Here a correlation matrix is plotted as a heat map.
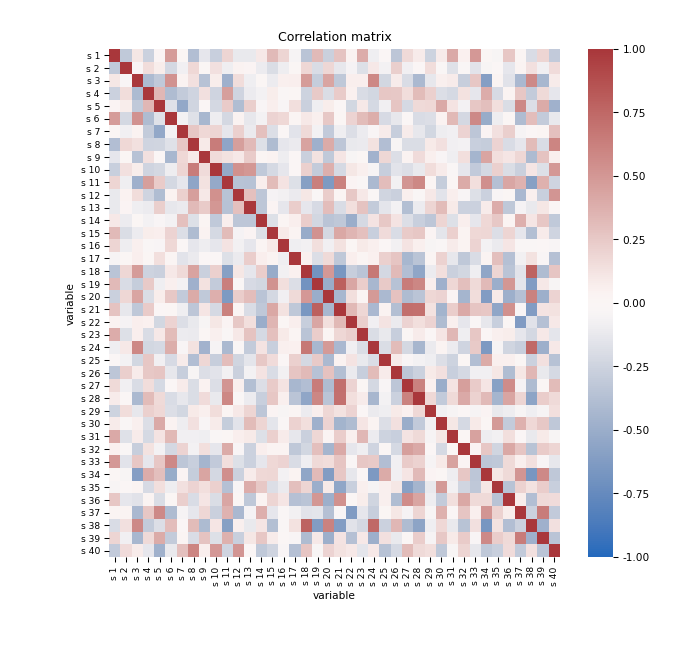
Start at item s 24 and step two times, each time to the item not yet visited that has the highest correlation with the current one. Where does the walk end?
s 18
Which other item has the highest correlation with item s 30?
s 35
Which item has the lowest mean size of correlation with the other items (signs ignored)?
s 16
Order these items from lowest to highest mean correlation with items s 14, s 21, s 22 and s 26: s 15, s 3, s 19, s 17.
s 3, s 17, s 15, s 19
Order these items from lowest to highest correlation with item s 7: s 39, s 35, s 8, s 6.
s 6, s 39, s 35, s 8
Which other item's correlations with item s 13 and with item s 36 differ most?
s 27
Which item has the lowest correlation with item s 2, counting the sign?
s 1
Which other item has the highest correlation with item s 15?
s 19
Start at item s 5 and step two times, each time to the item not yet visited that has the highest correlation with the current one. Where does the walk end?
s 39
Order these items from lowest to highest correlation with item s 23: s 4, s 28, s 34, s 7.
s 4, s 7, s 34, s 28
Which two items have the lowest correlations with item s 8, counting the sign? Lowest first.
s 11, s 19
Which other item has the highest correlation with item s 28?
s 21
